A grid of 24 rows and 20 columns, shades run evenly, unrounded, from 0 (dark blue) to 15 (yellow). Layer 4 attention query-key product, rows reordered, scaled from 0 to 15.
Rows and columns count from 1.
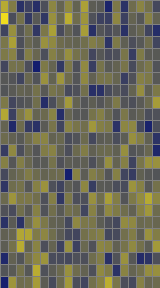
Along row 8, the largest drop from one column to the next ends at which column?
12
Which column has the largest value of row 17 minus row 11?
19
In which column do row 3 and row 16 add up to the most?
11
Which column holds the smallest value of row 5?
17
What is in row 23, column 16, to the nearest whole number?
8
